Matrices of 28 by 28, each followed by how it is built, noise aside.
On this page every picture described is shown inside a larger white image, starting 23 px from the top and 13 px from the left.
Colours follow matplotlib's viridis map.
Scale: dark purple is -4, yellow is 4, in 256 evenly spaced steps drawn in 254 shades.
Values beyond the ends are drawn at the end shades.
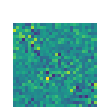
block diagonal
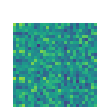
repeating rows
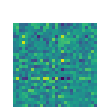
low rank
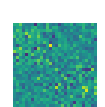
block diagonal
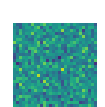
repeating rows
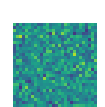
noise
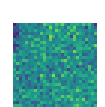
smooth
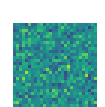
noise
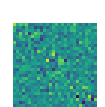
block diagonal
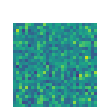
blocks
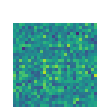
blocks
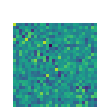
block diagonal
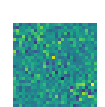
block diagonal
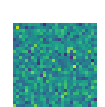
noise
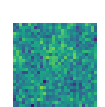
smooth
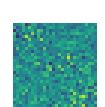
block diagonal
